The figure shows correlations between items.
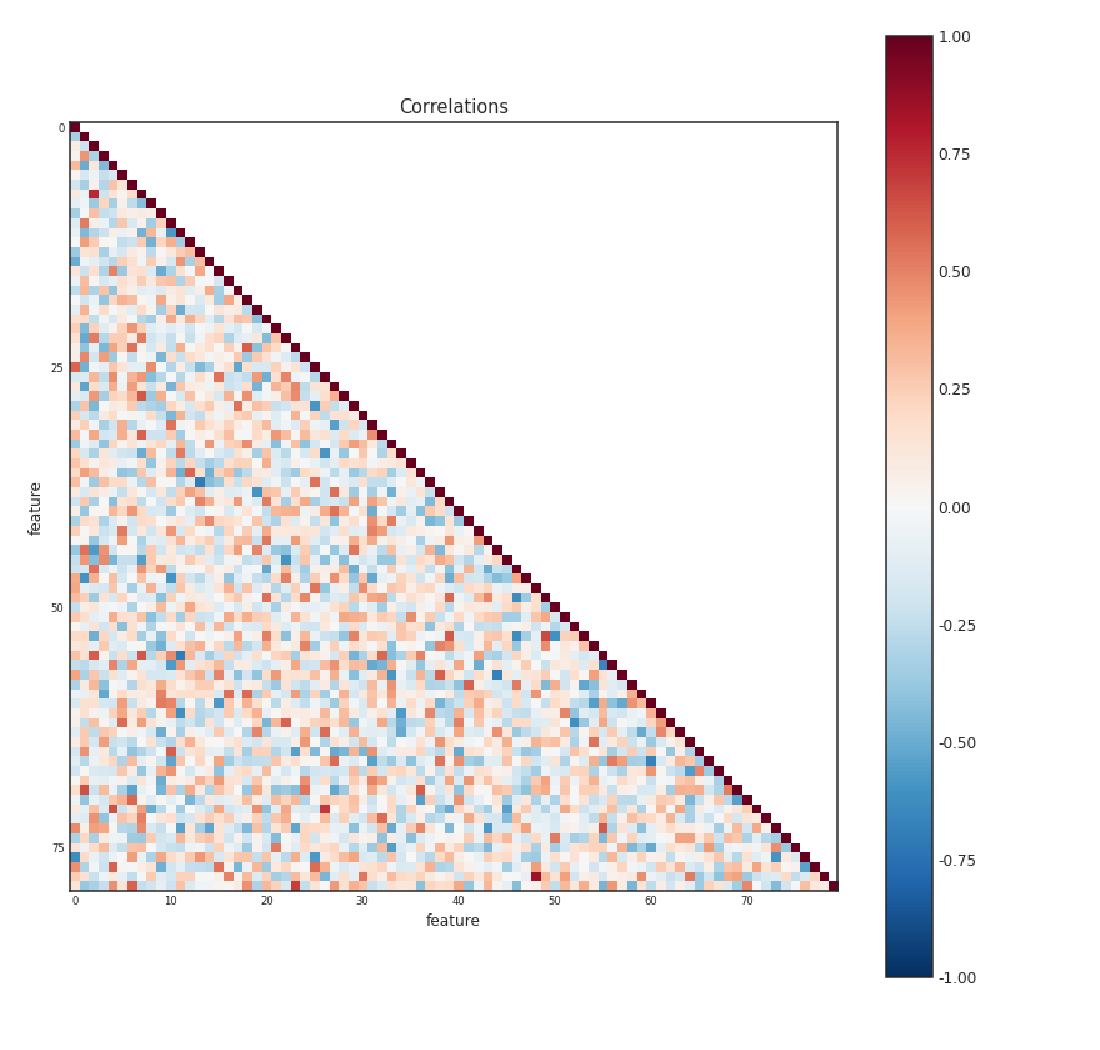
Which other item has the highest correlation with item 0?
25
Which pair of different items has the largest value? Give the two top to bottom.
48, 78
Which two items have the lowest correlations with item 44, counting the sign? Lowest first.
57, 2
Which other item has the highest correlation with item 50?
74
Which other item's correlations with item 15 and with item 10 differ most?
60
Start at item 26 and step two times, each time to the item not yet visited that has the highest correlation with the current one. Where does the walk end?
4
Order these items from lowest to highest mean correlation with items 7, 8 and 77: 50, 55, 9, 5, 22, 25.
9, 50, 5, 55, 22, 25
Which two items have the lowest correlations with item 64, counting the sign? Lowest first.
67, 70
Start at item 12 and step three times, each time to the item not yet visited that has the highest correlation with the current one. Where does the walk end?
1
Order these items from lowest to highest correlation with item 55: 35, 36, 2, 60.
35, 60, 36, 2
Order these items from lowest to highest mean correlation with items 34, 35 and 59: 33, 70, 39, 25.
70, 39, 25, 33
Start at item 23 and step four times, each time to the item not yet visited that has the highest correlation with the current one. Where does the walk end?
40
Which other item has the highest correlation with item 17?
29
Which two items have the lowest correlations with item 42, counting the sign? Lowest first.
56, 66
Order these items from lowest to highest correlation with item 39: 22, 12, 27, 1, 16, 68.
22, 27, 12, 16, 1, 68
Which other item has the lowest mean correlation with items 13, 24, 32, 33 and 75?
37
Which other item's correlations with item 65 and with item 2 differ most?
7
